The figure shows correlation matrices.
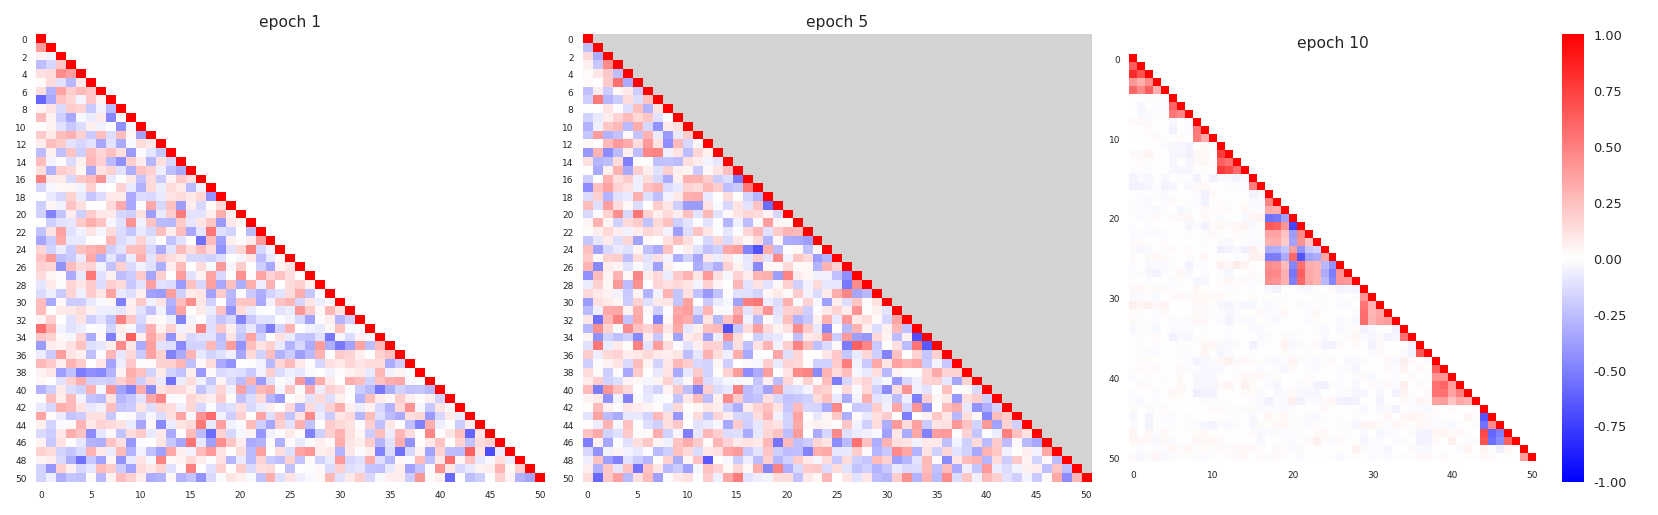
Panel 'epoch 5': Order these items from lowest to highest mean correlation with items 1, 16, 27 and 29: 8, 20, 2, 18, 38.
38, 8, 2, 18, 20
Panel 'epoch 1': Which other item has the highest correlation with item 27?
5
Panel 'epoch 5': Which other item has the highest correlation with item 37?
26
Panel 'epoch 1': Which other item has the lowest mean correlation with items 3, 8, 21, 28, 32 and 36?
14
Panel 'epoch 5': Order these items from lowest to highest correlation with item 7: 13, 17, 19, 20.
20, 19, 17, 13
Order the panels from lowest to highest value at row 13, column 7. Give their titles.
epoch 10, epoch 1, epoch 5
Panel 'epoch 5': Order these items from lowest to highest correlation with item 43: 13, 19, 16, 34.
16, 19, 34, 13
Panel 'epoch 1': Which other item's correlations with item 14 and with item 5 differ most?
28
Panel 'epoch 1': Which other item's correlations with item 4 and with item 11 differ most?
48
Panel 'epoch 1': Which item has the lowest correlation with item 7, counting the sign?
0
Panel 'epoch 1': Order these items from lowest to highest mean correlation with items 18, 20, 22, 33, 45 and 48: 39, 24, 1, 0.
24, 39, 1, 0
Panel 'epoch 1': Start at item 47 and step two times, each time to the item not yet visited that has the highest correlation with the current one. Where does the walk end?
17
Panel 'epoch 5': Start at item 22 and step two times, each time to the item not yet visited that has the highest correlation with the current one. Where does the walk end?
21
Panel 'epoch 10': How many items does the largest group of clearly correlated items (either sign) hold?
12
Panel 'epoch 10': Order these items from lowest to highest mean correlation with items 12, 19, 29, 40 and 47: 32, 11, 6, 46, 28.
46, 6, 28, 32, 11
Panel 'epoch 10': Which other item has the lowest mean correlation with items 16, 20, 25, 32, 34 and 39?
21
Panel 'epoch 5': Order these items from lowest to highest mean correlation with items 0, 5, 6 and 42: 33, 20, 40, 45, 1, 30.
30, 40, 1, 20, 33, 45
